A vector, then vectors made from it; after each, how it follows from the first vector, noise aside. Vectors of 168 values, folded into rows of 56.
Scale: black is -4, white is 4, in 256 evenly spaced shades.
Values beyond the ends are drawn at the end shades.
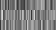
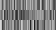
wrapped around.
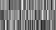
wrapped around.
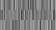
reversed, negated, shrunk.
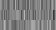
reversed, negated, shrunk.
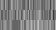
reversed, negated, shrunk.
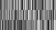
wrapped around.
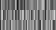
copied.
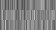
shrunk.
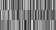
wrapped around.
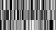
wrapped around, negated, scaled up.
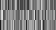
copied.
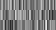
wrapped around.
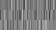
wrapped around, negated, shrunk.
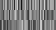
wrapped around.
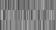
shrunk.
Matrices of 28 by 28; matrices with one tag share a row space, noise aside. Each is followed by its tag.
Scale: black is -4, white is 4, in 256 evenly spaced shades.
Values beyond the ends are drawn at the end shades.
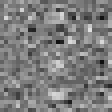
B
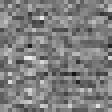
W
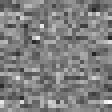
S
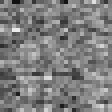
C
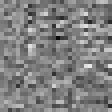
B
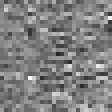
B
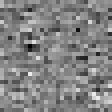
S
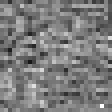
W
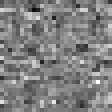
S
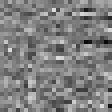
B
